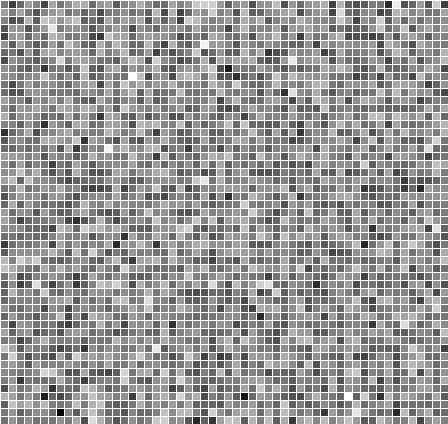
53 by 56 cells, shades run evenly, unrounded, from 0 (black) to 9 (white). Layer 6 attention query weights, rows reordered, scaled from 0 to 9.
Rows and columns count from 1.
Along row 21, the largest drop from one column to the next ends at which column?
47
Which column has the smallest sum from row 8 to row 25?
13
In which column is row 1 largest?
50
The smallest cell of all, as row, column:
52, 8
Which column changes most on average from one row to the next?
20
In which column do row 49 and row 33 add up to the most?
5
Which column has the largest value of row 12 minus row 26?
48
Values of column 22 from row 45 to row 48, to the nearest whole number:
3 4 4 4
